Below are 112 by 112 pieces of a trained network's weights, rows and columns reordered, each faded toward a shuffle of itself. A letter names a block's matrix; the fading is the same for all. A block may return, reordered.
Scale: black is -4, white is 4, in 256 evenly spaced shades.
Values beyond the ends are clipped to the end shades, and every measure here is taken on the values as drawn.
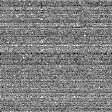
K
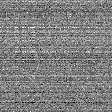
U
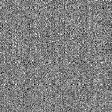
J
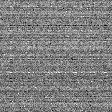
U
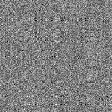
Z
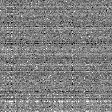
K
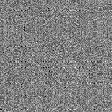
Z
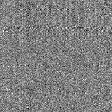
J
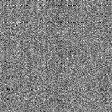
J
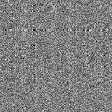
Z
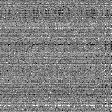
K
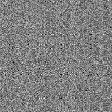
Z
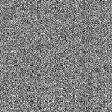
J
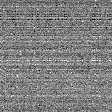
U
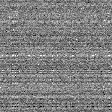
U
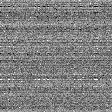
U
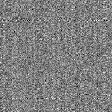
J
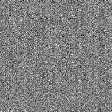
J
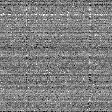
K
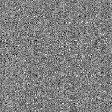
J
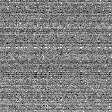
K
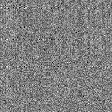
Z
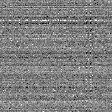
K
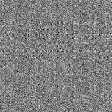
Z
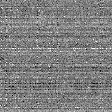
K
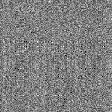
Z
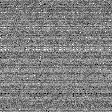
U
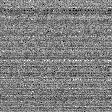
U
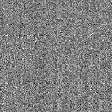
J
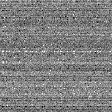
K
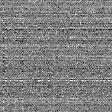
K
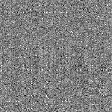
J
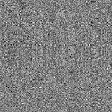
Z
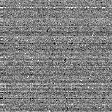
K
